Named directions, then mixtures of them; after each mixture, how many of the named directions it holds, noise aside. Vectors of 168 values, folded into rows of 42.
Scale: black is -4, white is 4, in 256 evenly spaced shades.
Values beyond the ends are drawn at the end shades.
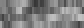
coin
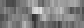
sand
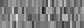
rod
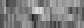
one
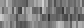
three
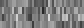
two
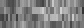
three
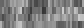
two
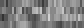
three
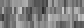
two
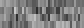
two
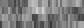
three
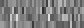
one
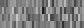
one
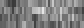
two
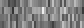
two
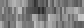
three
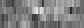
one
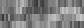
one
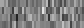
one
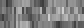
three
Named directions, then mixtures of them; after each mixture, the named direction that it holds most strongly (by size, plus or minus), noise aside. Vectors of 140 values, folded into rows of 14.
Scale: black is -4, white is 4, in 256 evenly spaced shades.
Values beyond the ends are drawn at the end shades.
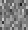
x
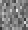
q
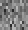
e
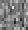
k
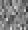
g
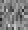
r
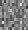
x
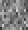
q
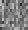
x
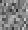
q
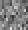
g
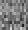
g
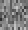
r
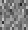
x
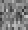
r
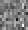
k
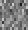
x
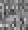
k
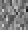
g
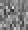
k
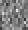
q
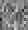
r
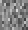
q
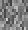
g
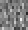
k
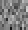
g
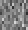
k
